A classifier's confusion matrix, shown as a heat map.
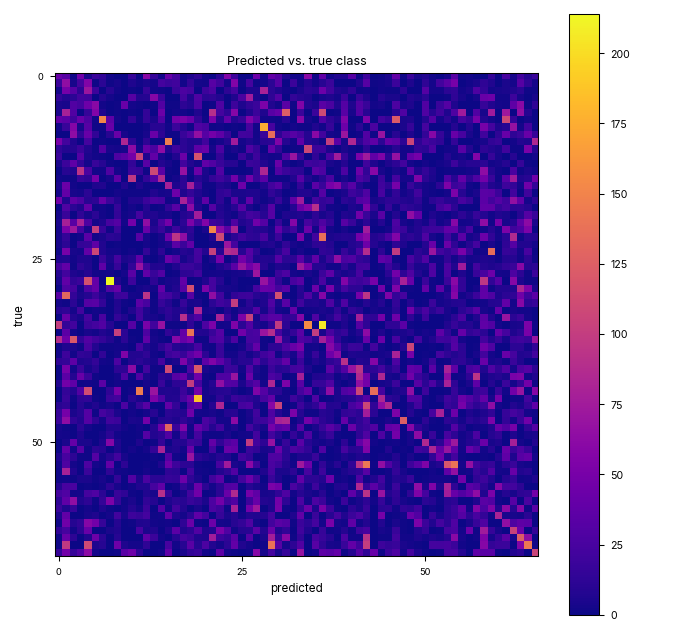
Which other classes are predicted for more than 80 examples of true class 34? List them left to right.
0, 30, 36
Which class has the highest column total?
42
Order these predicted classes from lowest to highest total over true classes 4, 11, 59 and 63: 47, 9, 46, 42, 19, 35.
47, 35, 9, 46, 19, 42
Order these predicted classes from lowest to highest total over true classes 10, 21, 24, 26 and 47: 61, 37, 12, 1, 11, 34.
37, 11, 61, 12, 1, 34
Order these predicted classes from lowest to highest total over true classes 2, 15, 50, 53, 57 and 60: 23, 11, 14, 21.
11, 21, 14, 23
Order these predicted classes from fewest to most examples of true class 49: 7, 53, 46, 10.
10, 7, 53, 46
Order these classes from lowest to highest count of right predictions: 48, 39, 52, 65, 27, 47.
52, 48, 27, 39, 65, 47
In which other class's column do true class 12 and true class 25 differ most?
38
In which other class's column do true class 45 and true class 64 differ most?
4
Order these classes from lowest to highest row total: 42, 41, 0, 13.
0, 13, 42, 41
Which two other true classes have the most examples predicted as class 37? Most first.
9, 43
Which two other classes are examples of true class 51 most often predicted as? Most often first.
14, 53
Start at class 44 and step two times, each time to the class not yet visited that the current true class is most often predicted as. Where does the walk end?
48
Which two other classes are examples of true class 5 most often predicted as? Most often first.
31, 36
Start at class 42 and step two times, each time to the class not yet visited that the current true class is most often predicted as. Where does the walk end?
35
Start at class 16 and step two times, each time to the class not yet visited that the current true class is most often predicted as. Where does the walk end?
1
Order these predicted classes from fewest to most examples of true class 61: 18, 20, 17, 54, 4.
20, 17, 54, 18, 4
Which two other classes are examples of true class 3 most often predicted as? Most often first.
26, 13
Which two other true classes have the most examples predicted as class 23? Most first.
24, 53
